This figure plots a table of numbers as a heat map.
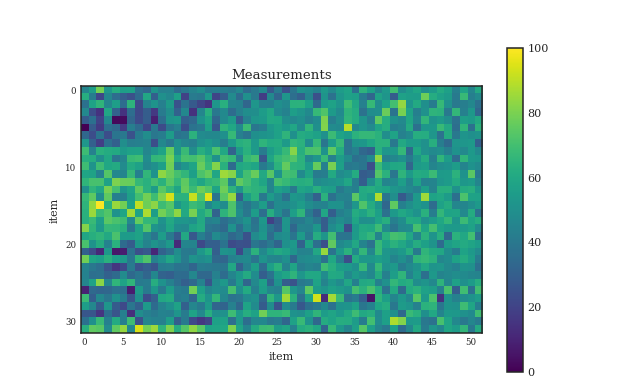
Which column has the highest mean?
38
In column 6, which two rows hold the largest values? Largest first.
16, 12
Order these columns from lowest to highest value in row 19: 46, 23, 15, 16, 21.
21, 16, 15, 23, 46
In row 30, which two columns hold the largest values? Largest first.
40, 41
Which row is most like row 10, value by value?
8
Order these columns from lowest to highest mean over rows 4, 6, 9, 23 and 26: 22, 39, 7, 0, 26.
0, 7, 39, 22, 26
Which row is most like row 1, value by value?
28
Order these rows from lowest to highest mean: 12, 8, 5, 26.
5, 26, 8, 12
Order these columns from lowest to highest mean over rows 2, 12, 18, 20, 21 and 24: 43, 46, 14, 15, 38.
15, 14, 46, 43, 38
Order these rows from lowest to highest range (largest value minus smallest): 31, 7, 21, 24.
24, 7, 31, 21
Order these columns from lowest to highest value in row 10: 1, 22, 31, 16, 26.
31, 1, 22, 16, 26
